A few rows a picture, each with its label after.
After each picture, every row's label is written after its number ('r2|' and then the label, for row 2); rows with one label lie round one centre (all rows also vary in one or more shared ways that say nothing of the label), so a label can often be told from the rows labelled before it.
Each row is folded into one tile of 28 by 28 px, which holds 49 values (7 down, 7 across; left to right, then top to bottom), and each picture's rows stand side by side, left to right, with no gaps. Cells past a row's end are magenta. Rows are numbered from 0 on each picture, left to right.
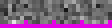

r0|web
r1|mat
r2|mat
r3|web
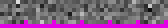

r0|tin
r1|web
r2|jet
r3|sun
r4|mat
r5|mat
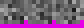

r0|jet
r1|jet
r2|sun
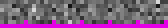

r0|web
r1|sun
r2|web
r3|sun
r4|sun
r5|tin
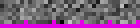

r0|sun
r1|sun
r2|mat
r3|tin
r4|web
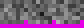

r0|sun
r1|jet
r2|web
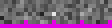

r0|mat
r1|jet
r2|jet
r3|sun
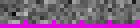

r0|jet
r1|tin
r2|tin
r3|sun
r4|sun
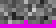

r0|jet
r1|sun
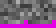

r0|tin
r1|sun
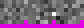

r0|sun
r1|jet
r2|mat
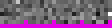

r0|tin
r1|sun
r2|mat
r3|jet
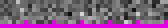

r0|tin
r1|sun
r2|jet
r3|web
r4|jet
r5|web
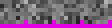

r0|sun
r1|jet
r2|jet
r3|mat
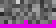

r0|tin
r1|sun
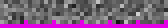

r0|jet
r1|sun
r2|web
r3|web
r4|mat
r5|sun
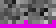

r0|tin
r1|jet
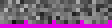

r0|sun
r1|jet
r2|mat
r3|web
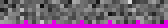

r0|web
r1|web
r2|tin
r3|tin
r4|tin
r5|jet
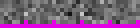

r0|jet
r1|sun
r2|jet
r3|tin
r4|mat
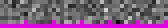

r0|web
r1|sun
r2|web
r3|tin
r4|mat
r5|tin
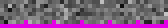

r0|mat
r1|web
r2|web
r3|tin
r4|tin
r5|mat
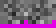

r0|jet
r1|mat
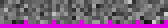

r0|sun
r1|jet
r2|sun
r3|web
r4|tin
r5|mat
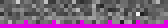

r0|tin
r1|tin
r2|tin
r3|web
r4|jet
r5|tin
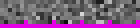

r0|mat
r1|jet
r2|mat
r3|jet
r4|sun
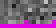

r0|web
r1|tin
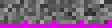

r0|sun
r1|web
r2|jet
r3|tin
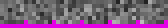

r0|mat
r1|jet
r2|web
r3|jet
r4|web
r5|web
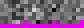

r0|jet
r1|sun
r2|sun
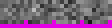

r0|sun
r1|sun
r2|jet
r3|mat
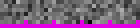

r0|tin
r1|sun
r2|jet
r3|mat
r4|web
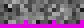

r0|mat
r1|sun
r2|sun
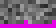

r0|mat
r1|web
